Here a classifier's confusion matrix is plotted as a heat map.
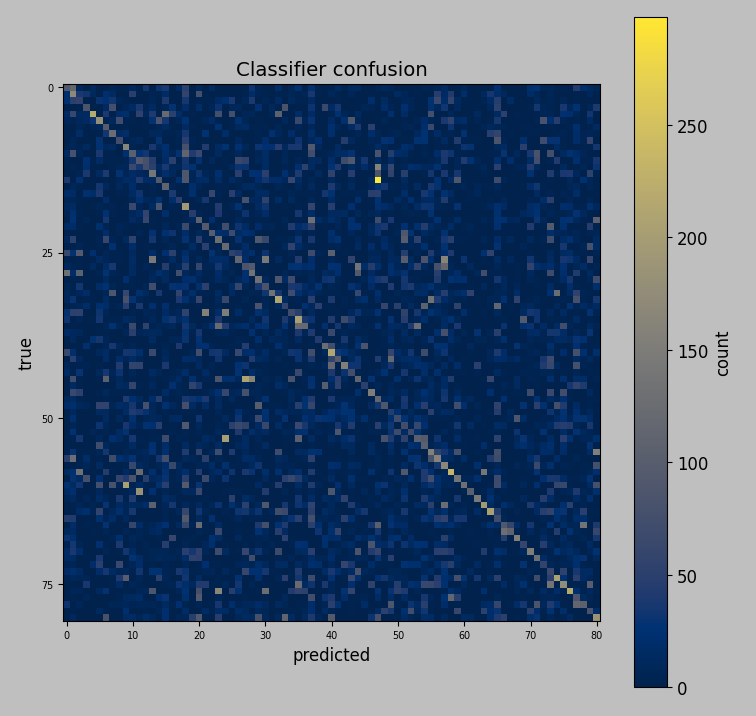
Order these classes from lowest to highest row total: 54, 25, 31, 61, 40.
54, 61, 25, 31, 40
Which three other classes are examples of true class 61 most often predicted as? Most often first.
11, 40, 20
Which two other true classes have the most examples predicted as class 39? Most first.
45, 3
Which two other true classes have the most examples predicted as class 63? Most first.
58, 28
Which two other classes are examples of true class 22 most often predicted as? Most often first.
51, 25
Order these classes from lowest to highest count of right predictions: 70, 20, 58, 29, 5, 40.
20, 29, 70, 5, 40, 58
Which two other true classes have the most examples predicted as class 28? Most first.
44, 27
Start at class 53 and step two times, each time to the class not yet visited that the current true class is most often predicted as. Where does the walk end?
79
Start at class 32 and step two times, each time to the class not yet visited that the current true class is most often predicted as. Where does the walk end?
80
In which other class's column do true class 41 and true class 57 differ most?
49
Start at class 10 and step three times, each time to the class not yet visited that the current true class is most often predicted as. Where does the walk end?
47
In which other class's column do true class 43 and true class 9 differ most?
37
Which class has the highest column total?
18
